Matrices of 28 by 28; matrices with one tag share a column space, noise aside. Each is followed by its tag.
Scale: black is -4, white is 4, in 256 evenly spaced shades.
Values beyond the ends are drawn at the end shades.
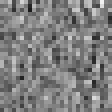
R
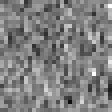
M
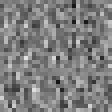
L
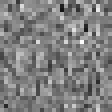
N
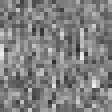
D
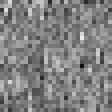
R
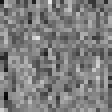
R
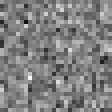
L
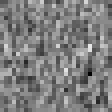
M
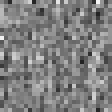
R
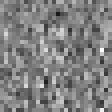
D
